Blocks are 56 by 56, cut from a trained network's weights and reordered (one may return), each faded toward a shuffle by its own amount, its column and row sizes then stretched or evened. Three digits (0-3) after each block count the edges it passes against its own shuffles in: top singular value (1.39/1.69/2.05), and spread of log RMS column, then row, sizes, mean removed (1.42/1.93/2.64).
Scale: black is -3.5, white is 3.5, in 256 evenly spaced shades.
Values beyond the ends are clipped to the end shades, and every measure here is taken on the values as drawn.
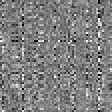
3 3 1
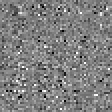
0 2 2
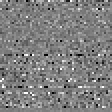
0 0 3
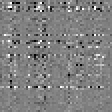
2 2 3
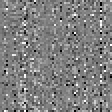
0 3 1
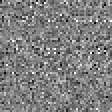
1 0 2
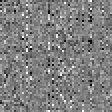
0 3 0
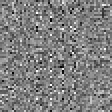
2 2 0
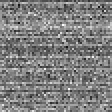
3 0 0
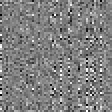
3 3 1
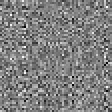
3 2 1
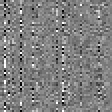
3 3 0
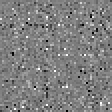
0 1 1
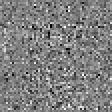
1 2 2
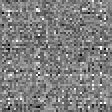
1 2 1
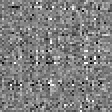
1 1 2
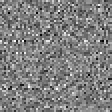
2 0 2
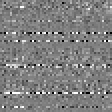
3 0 3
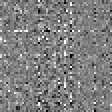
1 3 1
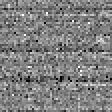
2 0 2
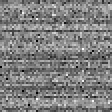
3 0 0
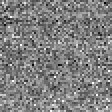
0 0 0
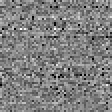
0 1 2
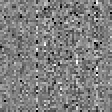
0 3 0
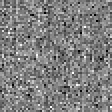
1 0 0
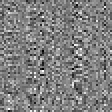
3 3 0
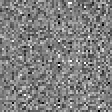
2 2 0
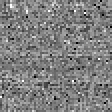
0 0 1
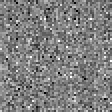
0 1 0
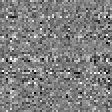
2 2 2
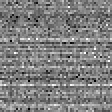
3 0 2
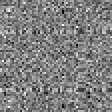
3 1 1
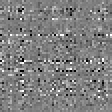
2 2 3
